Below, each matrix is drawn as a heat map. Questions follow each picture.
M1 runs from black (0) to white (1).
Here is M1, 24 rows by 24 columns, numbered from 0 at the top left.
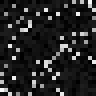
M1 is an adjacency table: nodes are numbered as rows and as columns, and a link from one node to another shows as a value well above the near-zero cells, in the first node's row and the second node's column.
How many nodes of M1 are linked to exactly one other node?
1
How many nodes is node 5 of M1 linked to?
2
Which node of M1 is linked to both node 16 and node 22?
node 1
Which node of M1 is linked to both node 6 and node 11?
node 2
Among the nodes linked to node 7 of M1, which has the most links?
node 23
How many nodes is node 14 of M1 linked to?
4
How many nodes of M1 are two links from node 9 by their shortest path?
6
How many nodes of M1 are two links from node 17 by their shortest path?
2
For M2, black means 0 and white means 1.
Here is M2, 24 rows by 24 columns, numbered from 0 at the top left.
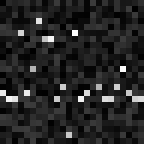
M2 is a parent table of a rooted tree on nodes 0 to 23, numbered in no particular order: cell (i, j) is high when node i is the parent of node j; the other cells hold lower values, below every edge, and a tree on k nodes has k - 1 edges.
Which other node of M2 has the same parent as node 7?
8
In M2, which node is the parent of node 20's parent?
22
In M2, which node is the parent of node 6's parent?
5
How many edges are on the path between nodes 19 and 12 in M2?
6
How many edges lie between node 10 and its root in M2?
2
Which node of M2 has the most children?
16
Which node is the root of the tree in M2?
15
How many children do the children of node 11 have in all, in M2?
2
